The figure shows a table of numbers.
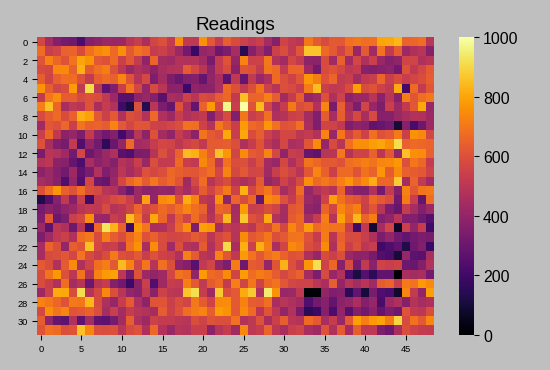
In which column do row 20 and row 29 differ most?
33
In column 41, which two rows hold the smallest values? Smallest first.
20, 25
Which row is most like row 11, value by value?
30
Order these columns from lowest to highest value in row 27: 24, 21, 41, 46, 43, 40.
40, 43, 41, 21, 46, 24
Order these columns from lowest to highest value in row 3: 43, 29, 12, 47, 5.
43, 12, 47, 29, 5
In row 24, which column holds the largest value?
34
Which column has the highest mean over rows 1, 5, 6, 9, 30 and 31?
6
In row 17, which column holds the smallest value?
0
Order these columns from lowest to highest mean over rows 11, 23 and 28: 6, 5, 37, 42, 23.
42, 37, 5, 6, 23
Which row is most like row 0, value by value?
13
